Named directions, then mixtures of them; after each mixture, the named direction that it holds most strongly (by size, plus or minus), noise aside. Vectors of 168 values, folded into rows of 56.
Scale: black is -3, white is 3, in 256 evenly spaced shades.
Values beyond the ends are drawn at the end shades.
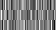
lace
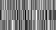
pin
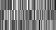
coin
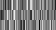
coin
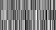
pin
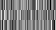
lace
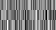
pin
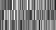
coin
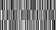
lace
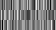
lace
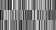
coin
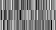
lace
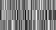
pin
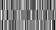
lace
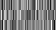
lace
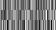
lace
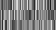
coin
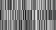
pin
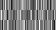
lace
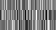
pin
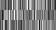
coin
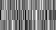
pin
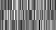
coin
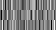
lace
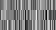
pin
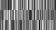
coin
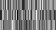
pin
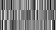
lace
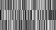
pin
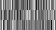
lace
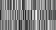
pin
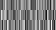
lace
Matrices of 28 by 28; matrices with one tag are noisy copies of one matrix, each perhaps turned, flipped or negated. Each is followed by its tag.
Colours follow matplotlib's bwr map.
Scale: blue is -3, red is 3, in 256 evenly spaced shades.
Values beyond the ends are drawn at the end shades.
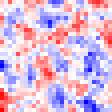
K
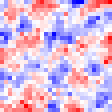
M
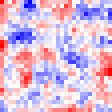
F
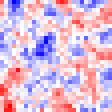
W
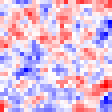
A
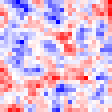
K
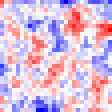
F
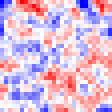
A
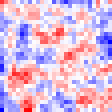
F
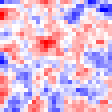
W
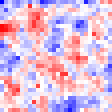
F
